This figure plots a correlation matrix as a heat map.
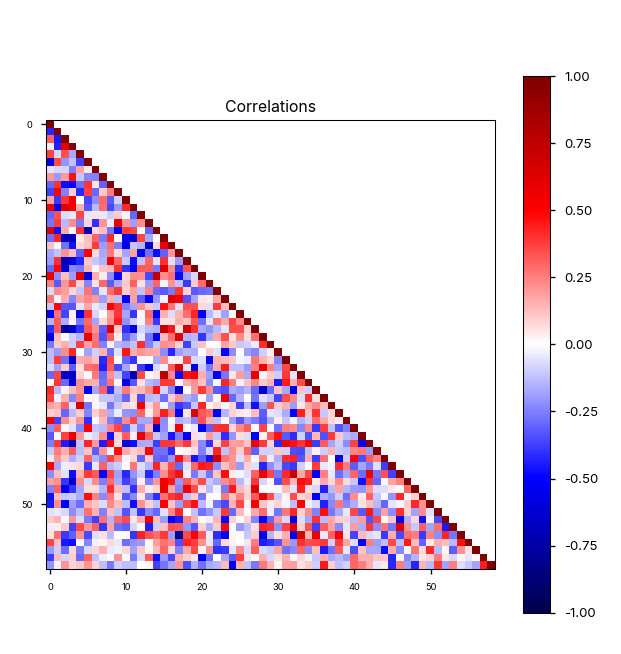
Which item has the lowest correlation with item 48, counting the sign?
2
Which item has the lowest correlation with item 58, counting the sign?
24
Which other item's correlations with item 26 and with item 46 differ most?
32
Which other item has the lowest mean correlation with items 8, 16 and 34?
3
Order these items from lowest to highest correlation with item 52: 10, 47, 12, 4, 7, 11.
47, 4, 11, 12, 7, 10
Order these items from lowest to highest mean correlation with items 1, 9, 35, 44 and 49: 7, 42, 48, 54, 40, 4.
4, 7, 54, 48, 42, 40
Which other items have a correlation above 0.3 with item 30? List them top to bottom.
3, 10, 41
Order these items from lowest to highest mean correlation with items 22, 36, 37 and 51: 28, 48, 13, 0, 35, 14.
48, 14, 35, 13, 28, 0
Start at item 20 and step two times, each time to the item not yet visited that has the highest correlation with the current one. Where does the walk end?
0
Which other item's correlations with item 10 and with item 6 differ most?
16
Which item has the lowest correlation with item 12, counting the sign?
17
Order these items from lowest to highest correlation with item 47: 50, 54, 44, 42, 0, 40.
40, 44, 50, 0, 54, 42
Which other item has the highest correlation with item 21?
45
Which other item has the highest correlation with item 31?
42
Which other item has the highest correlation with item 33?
15
